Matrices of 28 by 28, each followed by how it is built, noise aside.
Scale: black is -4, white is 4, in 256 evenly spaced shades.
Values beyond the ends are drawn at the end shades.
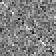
diagonal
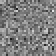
low rank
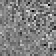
upper triangular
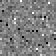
sparse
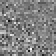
lower triangular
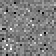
sparse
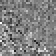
lower triangular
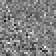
lower triangular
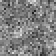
smooth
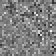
upper triangular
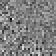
lower triangular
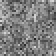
smooth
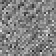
Hankel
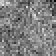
smooth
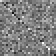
diagonal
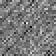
Hankel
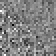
lower triangular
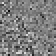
lower triangular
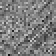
Hankel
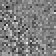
lower triangular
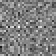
low rank
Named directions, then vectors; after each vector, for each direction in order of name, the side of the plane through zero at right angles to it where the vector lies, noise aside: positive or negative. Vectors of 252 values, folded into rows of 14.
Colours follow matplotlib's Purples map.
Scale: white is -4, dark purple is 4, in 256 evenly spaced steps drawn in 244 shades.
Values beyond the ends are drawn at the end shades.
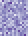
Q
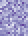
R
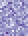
positive, positive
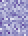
negative, positive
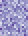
positive, negative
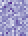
positive, positive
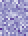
positive, negative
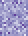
negative, positive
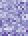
negative, positive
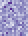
positive, positive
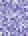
positive, negative
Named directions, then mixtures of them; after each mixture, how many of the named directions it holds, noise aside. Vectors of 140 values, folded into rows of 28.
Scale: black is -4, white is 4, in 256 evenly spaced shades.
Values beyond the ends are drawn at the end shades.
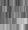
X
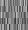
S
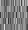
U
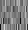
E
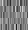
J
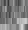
one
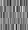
one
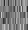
four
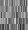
two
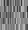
four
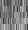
four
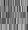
three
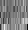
three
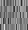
three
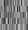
four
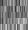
two
